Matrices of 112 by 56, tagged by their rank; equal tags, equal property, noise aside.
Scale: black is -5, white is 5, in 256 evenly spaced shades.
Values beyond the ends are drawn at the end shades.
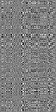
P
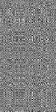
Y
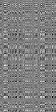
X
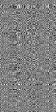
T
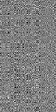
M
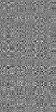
T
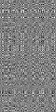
P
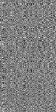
M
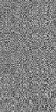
M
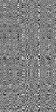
T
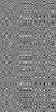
P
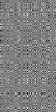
P
